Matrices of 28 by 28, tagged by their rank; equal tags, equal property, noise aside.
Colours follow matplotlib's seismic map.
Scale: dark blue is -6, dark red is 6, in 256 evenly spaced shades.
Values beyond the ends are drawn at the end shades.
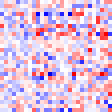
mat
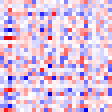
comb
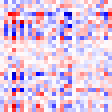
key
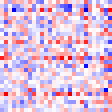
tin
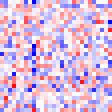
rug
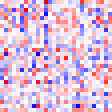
rug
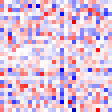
mat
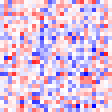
rug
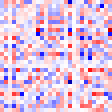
comb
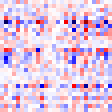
key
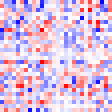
mat
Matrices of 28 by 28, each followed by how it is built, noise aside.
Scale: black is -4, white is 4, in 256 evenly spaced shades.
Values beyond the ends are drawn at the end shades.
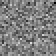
repeating columns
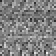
repeating columns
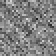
Toeplitz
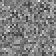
noise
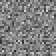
repeating columns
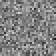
noise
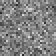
Toeplitz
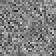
Toeplitz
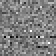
uneven rows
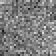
smooth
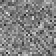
Toeplitz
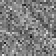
Toeplitz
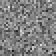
noise
